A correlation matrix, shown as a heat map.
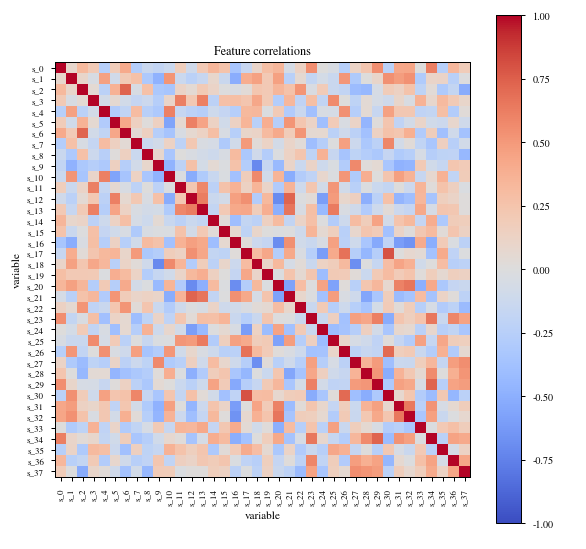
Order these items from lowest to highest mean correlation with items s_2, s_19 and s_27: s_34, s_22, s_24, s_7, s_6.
s_24, s_7, s_22, s_34, s_6
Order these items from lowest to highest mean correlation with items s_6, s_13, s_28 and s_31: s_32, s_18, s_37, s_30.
s_30, s_37, s_18, s_32
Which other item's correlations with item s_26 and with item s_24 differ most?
s_17
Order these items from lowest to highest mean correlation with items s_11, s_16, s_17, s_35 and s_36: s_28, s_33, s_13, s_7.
s_28, s_7, s_33, s_13
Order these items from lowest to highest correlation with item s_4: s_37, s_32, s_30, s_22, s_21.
s_21, s_22, s_37, s_32, s_30
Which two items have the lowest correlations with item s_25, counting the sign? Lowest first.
s_20, s_24
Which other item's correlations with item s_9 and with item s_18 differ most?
s_27
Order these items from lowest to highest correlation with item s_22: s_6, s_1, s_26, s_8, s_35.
s_35, s_26, s_1, s_8, s_6
